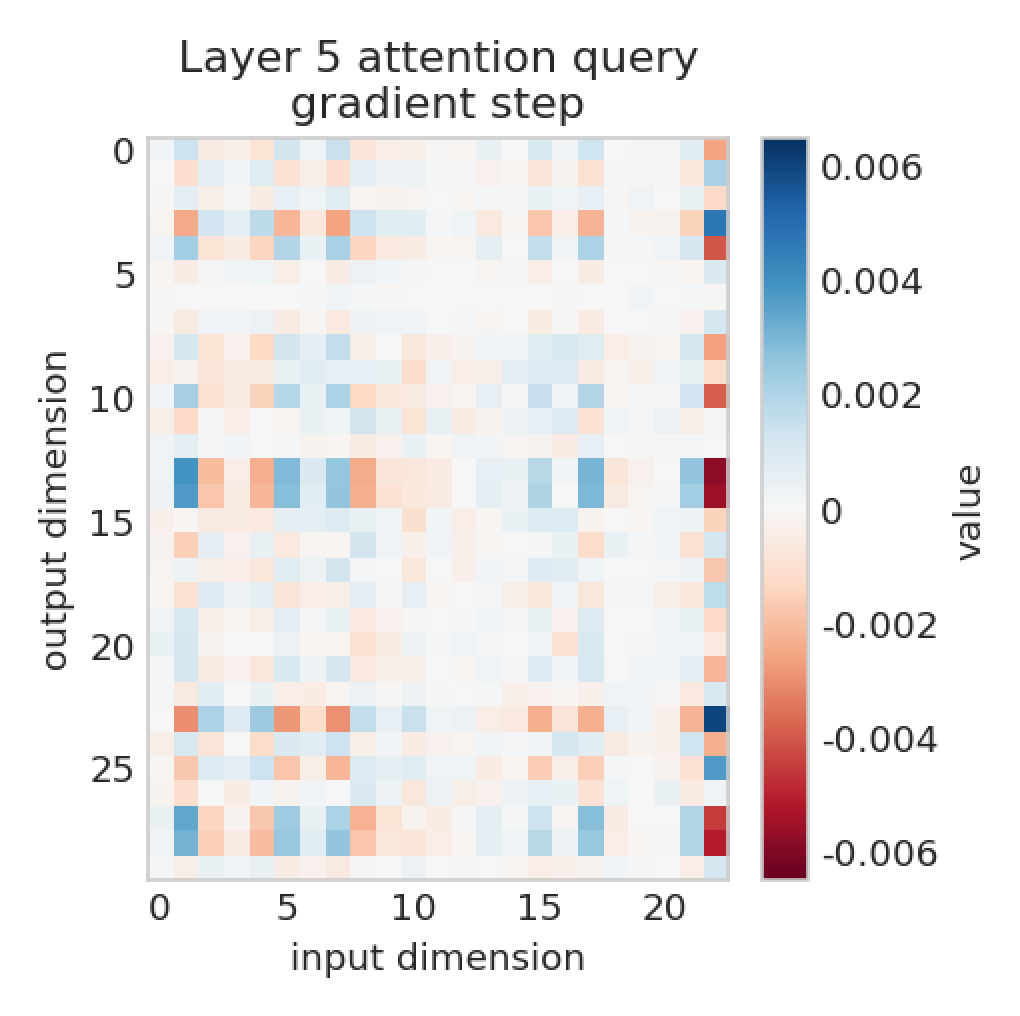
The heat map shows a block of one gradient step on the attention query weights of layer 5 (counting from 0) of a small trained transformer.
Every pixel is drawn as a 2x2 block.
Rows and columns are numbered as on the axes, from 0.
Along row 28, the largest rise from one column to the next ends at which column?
5
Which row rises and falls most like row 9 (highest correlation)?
15
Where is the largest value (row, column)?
23, 22
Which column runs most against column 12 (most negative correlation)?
16
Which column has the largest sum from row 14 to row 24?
7
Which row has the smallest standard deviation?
6
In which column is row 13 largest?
1
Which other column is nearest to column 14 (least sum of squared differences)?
20
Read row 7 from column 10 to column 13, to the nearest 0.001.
0 0 0 0
